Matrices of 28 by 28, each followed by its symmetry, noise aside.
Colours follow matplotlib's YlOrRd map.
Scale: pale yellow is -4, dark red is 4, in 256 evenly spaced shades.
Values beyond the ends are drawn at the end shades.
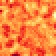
antisymmetric.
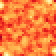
same after a half turn.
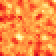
symmetric across the other diagonal.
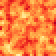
no symmetry.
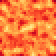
same after a half turn.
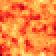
no symmetry.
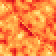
symmetric across the other diagonal.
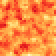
no symmetry.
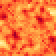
same after a half turn.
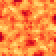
same after a half turn.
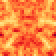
mirrored left to right.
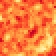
symmetric.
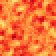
same after a half turn.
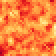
no symmetry.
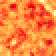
symmetric across the other diagonal.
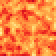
antisymmetric.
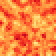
antisymmetric.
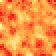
symmetric across the other diagonal.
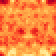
mirrored left to right.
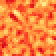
antisymmetric.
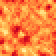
symmetric across the other diagonal.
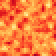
symmetric.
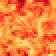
no symmetry.
